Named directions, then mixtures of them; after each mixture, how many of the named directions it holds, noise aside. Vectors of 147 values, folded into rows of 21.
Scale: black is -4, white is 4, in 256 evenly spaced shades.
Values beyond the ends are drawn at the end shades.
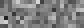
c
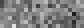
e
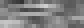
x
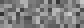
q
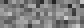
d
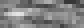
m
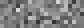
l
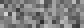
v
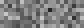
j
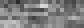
one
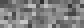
three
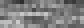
two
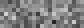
four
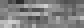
one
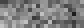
four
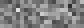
three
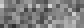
one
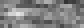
one
